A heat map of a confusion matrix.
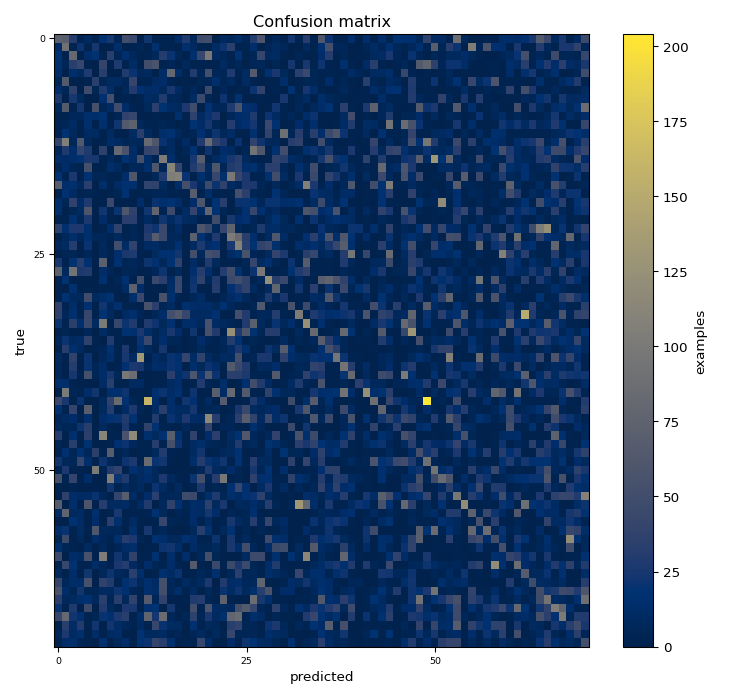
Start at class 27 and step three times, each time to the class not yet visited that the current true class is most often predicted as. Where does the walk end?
13
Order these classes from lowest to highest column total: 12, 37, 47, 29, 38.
37, 29, 12, 38, 47
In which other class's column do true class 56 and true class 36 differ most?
30
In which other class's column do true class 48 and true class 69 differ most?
7
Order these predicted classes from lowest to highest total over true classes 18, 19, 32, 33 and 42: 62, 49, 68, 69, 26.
68, 69, 26, 62, 49
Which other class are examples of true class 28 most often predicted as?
56
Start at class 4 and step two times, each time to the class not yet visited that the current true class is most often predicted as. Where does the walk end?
43
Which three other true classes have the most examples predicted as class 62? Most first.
32, 54, 39
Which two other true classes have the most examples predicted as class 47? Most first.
34, 32
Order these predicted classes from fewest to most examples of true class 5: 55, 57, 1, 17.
17, 57, 55, 1
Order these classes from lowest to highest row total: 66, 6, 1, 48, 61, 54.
6, 48, 1, 61, 54, 66
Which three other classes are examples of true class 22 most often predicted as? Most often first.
65, 64, 23
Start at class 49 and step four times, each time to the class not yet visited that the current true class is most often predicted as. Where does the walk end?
61
